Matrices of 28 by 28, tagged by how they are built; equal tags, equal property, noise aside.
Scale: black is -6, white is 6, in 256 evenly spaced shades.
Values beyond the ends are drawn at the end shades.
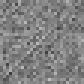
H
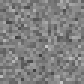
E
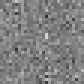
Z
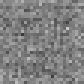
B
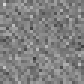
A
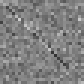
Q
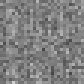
B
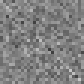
Q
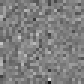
Z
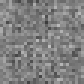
B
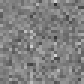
Z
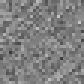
H
